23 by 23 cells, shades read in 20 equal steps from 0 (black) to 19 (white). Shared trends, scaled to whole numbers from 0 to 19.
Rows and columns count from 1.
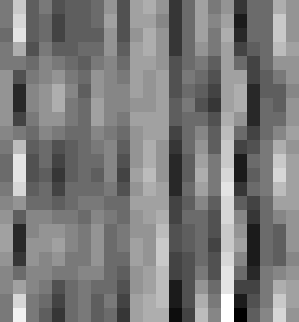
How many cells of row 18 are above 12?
2
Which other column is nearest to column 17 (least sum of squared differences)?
21
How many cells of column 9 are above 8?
16
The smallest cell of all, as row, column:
23, 19
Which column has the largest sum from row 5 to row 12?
18
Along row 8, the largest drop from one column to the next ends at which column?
20
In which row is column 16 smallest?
8
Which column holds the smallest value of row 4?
14
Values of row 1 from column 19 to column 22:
4 8 8 13
